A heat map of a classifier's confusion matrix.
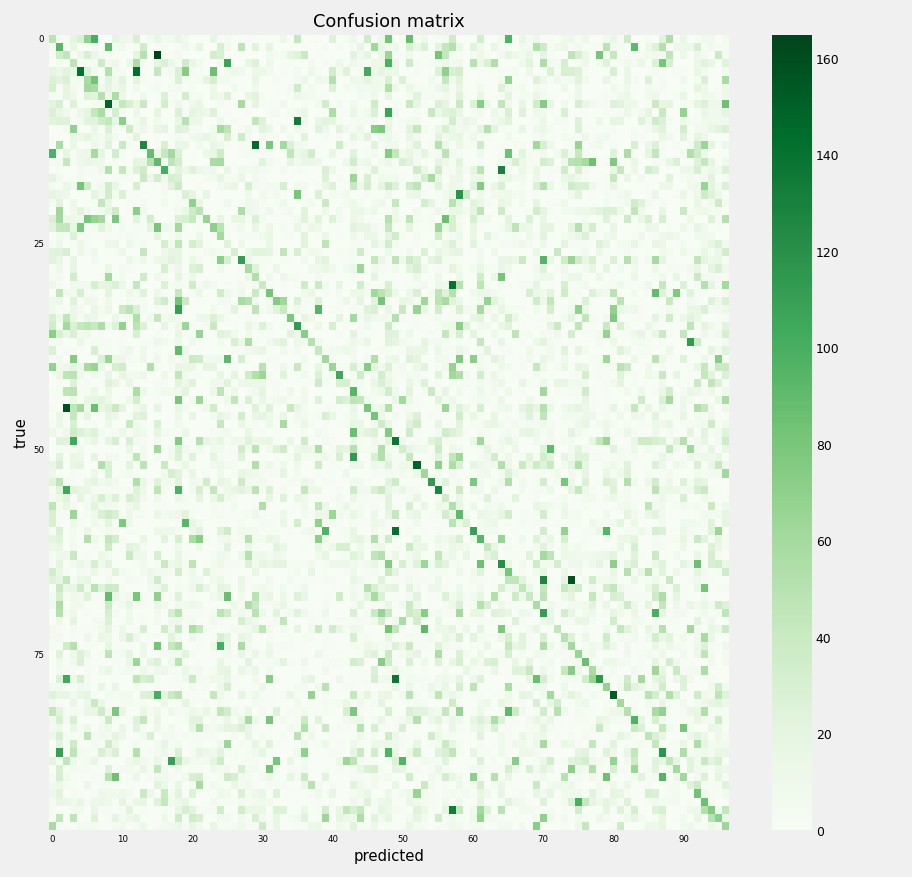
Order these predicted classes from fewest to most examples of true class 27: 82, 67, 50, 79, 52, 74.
79, 50, 52, 67, 82, 74
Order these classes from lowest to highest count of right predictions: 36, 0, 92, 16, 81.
0, 81, 36, 92, 16
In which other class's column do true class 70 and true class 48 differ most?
86
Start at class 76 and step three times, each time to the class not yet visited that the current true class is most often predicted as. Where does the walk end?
18
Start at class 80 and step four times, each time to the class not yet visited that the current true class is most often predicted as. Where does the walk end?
24
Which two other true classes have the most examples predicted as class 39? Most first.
60, 95
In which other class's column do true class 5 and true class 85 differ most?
6
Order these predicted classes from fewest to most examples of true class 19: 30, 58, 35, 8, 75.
30, 75, 8, 35, 58
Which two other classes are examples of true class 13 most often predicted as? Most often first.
29, 31
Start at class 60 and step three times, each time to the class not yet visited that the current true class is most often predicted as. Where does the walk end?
25
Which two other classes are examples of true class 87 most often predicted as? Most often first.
1, 48
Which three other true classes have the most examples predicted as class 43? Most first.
51, 48, 82
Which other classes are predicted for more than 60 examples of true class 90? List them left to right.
9, 60, 79, 87
